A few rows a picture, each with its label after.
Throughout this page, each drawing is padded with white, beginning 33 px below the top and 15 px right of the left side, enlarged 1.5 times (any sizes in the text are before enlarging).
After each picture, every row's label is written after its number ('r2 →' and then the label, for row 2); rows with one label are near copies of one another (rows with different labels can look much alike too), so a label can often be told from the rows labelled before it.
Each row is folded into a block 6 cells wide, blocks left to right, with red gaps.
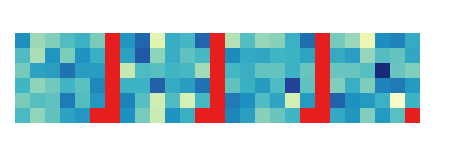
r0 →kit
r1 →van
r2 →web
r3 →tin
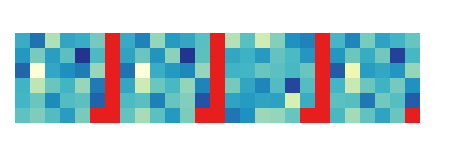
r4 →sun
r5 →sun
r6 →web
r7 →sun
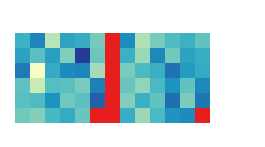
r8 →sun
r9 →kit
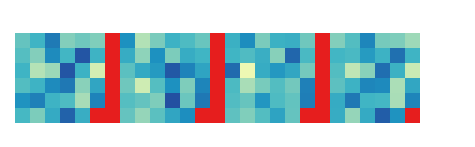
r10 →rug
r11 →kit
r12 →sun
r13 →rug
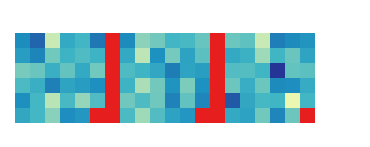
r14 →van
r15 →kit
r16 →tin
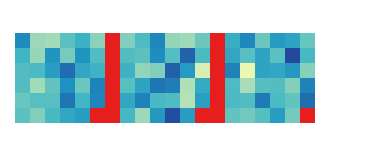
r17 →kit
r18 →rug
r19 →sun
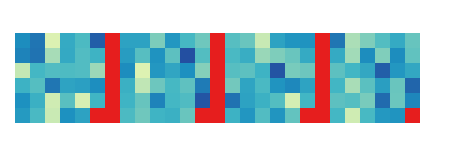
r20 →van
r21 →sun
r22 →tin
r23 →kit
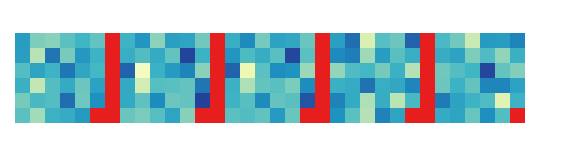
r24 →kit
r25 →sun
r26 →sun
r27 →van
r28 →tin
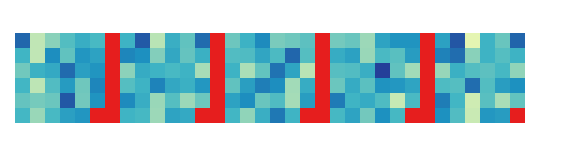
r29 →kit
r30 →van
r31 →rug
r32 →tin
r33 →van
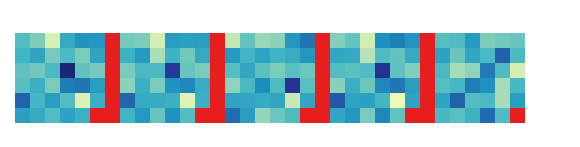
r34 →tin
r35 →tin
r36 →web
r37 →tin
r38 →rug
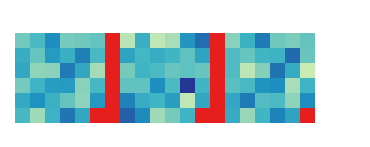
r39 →rug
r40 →web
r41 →rug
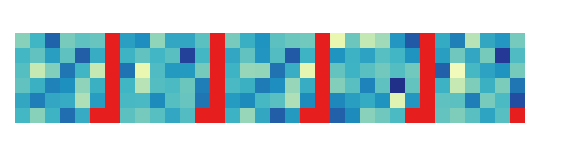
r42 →rug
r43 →sun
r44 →rug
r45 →web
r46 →sun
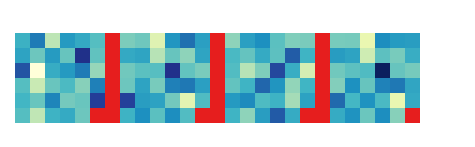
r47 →sun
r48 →tin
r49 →rug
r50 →tin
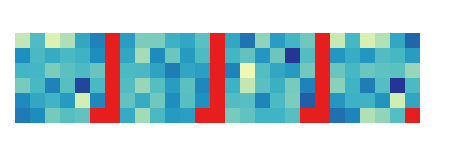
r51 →web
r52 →kit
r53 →sun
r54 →web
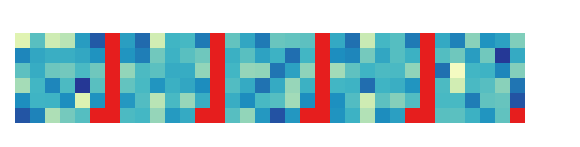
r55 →web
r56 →van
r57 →rug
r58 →van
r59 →sun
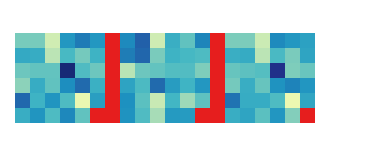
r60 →tin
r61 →van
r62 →tin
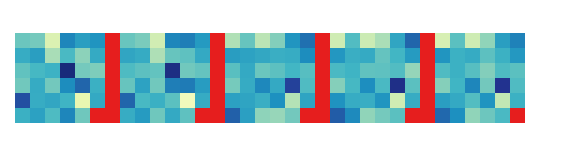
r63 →tin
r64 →tin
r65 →web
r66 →web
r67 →web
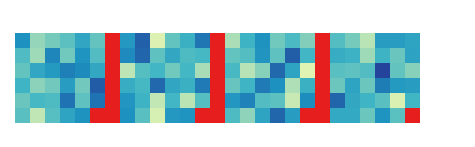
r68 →kit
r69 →van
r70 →rug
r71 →tin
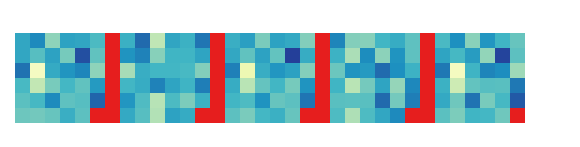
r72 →sun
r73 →van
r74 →sun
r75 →kit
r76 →sun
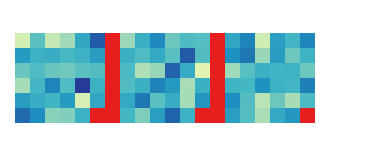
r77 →web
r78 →rug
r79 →van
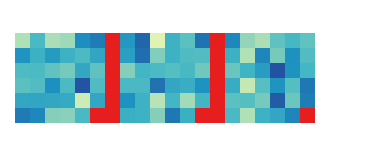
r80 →web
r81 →van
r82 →kit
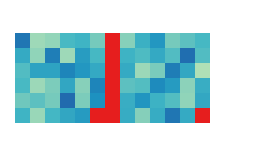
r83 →kit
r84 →rug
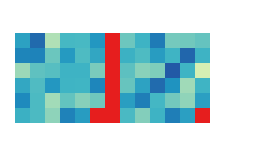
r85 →van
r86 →rug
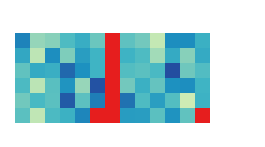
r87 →kit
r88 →tin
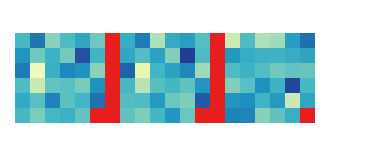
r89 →sun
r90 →sun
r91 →web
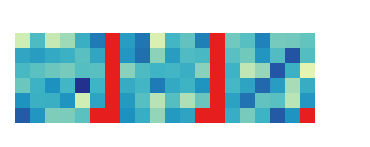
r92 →web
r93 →van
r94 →rug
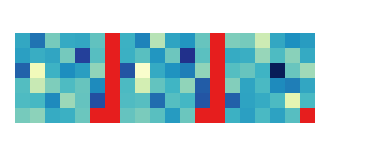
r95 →sun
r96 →sun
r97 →tin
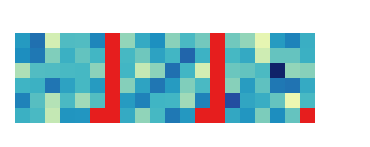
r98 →van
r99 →rug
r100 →tin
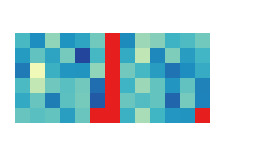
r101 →sun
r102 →kit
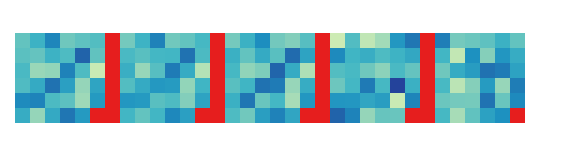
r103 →rug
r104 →rug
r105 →rug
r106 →web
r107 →kit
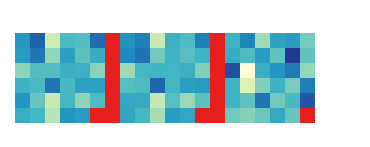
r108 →van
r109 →van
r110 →sun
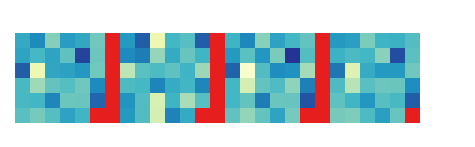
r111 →sun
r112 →van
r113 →sun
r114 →sun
